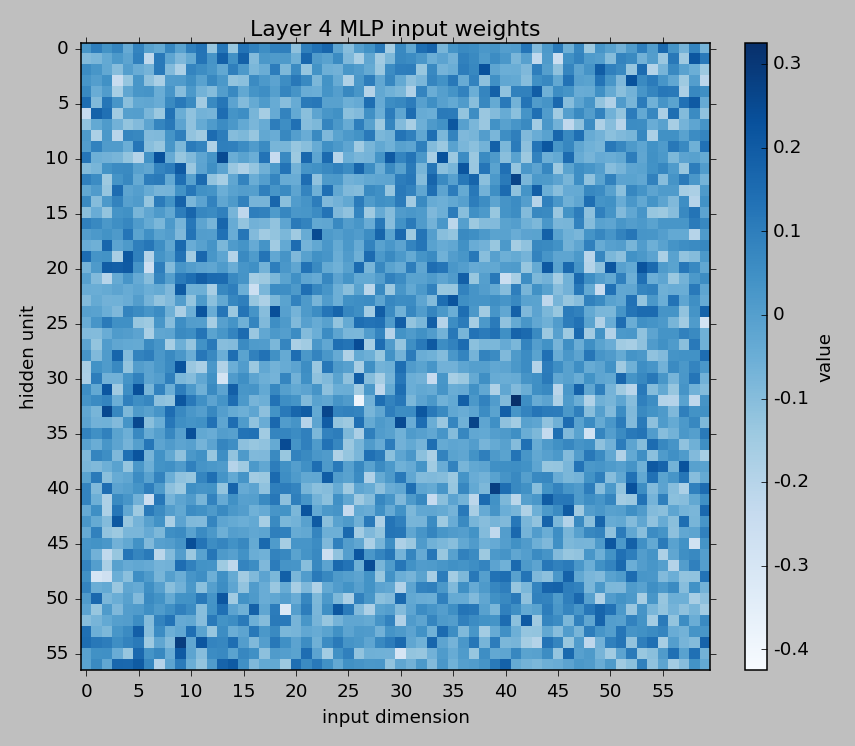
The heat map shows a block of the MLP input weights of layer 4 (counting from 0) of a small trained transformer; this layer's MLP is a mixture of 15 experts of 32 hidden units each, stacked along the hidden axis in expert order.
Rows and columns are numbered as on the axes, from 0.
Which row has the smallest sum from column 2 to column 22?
49
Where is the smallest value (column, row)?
26, 32
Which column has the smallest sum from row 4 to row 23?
16
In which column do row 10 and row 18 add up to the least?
18
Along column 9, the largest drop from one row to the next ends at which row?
30
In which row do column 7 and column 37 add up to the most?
12
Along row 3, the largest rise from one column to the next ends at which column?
52
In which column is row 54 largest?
9
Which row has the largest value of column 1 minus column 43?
54
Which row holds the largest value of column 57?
38
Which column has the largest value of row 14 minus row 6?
0
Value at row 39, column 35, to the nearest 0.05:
-0.15
